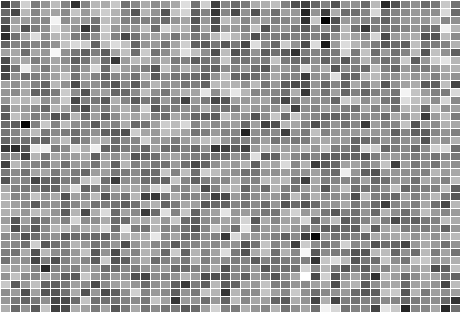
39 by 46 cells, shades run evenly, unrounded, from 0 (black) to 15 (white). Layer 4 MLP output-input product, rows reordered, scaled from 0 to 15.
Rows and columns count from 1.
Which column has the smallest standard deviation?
36
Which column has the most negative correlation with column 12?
22
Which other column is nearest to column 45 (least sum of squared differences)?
38
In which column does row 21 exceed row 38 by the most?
29
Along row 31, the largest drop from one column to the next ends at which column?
5
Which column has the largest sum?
45
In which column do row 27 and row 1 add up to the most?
19
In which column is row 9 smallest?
1
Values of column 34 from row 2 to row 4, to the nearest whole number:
10 5 6
